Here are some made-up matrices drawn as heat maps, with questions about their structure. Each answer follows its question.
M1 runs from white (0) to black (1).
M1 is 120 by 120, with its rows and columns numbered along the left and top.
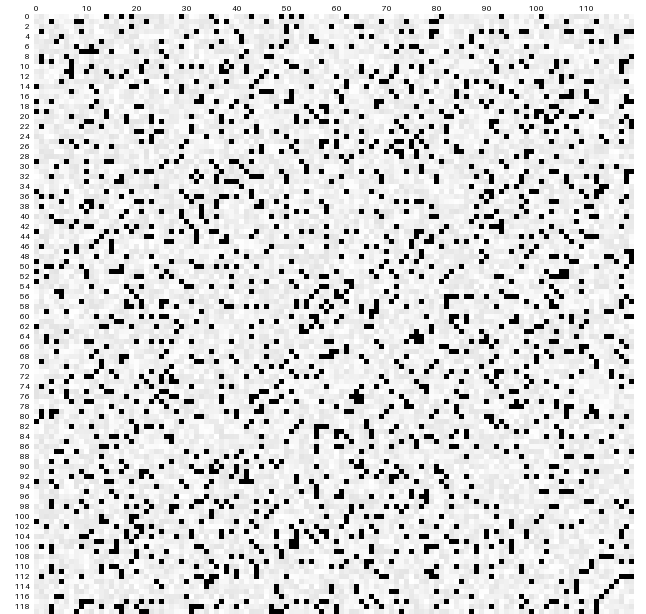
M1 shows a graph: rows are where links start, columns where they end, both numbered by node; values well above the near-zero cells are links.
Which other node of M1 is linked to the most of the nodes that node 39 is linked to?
node 117
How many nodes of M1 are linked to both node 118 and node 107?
5
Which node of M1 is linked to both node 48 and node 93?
node 42
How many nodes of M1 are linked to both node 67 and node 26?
5
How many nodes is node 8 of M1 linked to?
9
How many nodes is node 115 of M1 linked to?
10
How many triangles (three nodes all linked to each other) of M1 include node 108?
4
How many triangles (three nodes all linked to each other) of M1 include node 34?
4
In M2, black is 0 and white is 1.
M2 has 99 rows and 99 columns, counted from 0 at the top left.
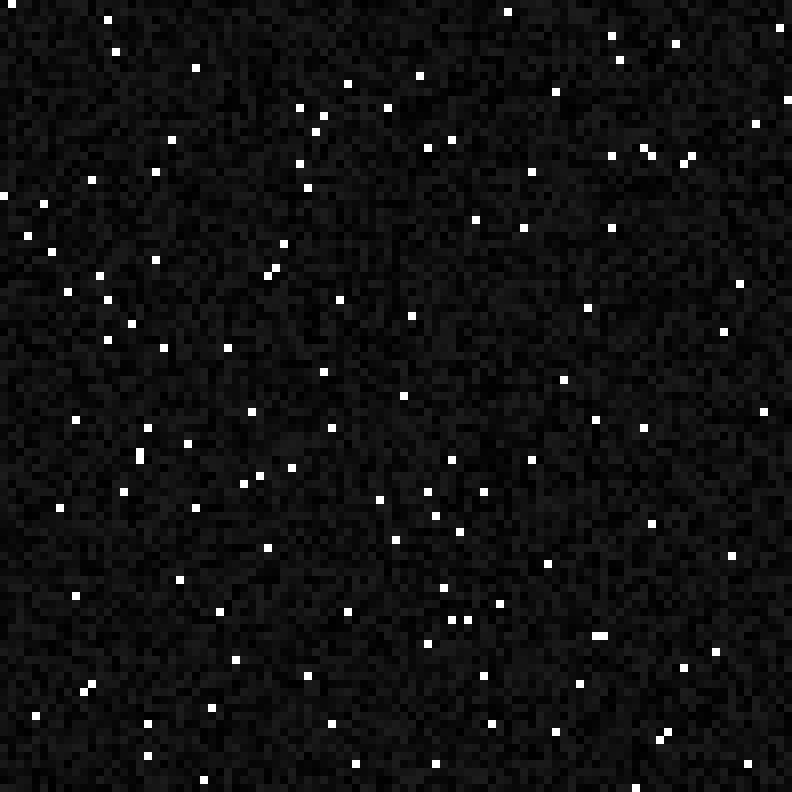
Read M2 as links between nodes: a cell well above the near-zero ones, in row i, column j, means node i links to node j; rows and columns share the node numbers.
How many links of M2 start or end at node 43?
4
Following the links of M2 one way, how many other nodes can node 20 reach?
11
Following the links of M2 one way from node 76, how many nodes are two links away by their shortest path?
3
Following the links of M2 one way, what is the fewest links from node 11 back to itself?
5
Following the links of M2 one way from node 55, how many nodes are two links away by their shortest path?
1
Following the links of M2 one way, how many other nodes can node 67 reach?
2
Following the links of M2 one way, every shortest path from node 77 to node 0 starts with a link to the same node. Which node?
node 58
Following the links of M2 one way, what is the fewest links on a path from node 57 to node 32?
7
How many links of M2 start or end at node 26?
1
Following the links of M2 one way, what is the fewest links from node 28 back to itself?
3
